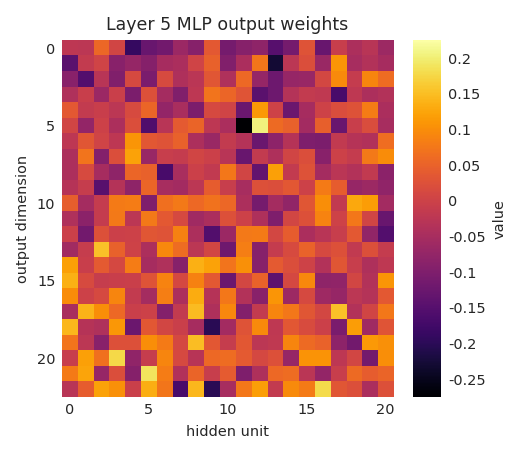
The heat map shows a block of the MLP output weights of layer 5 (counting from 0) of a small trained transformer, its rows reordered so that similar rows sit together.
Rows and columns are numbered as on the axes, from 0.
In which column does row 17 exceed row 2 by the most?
1
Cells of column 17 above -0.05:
17
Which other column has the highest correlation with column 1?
20
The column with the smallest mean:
13
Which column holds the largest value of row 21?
5
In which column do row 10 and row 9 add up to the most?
16
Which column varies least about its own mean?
15
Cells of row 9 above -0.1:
20
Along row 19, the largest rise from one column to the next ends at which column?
19
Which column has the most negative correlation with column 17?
0
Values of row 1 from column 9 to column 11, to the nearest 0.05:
0.05 -0.1 -0.05
